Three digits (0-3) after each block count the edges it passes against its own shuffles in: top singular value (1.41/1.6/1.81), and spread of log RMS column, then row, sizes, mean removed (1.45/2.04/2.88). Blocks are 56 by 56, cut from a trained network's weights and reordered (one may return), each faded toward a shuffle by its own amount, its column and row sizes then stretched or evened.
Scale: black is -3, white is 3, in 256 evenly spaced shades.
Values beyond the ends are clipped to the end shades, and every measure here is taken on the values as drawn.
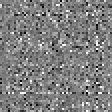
0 2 2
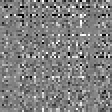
2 3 3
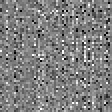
0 3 0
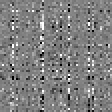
3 3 2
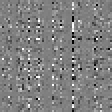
2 3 2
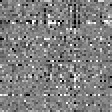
2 1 3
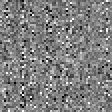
1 2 0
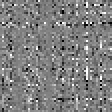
2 3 2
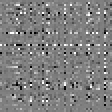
1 3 3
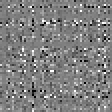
1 3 3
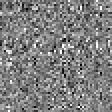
2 2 1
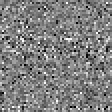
0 1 1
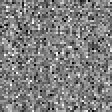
0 0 0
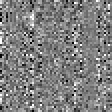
3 3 0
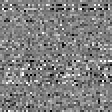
0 0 3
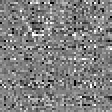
1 2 3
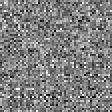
1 0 2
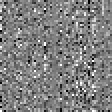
1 3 0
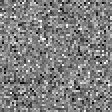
0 0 0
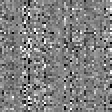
2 3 1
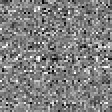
1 1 2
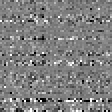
1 1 3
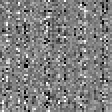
1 3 0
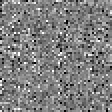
1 2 1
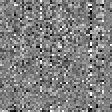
3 2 1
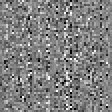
1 3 0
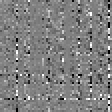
2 3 1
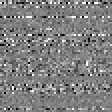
3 0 3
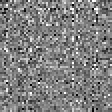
1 2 1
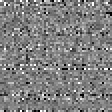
0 1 3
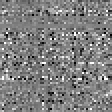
0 1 3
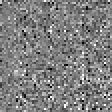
0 2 1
